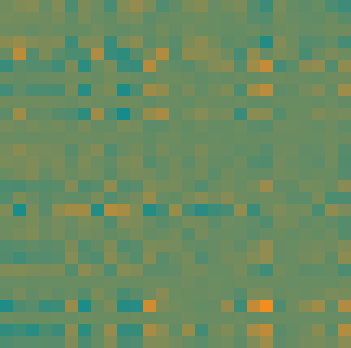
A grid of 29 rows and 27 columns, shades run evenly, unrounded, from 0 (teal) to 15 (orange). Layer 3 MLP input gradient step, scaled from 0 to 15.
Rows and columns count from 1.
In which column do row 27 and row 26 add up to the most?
21
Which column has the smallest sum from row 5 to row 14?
10
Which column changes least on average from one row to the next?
23
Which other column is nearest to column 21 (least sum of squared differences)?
27
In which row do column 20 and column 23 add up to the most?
26
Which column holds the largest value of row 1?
11
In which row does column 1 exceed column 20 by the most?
18
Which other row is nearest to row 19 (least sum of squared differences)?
15
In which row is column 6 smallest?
4
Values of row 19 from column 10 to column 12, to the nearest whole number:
7 7 6
